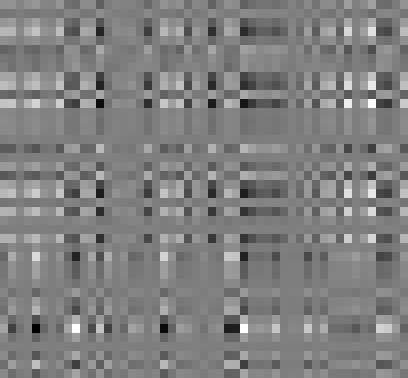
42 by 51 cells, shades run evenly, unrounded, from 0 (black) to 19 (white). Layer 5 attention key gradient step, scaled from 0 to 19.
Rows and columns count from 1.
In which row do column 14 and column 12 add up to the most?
29
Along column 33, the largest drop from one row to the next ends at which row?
12
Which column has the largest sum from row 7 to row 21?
47
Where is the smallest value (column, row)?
5, 37
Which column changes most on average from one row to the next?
31
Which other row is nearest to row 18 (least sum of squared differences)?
26
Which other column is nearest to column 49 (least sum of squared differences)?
35
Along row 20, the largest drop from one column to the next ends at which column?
44
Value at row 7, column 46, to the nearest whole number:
9
